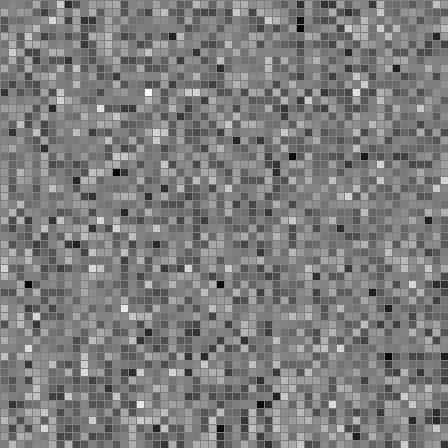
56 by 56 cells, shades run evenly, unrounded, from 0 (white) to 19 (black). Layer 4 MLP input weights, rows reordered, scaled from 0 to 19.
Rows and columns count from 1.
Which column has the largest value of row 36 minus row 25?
4
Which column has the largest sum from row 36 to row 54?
56
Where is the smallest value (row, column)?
12, 19
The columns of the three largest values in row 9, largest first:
50, 28, 44
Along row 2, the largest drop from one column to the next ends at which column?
30
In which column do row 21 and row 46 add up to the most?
49
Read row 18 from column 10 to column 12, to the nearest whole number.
10 9 10
